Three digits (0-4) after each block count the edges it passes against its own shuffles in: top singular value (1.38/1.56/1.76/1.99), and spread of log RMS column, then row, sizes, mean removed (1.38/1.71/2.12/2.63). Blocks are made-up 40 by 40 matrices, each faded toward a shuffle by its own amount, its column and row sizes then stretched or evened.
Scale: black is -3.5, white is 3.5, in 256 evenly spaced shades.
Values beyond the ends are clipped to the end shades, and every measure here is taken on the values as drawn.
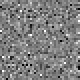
2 1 0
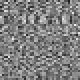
4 0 2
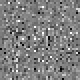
2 2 1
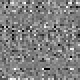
2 0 4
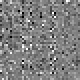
3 3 1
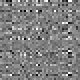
4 2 4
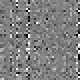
4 4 1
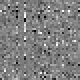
0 3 1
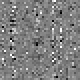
1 3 0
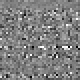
0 2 4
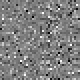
2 2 0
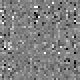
1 3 2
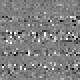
0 0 4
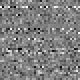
0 0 4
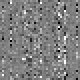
0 4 0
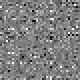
2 1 2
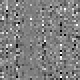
2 4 0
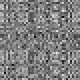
4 1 1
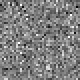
1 0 0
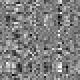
4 4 1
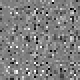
3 2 1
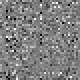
0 2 2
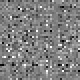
1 2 3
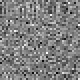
3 0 0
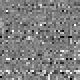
2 1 4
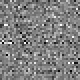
1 0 3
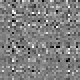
4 3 3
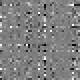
1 4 3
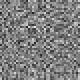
4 1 1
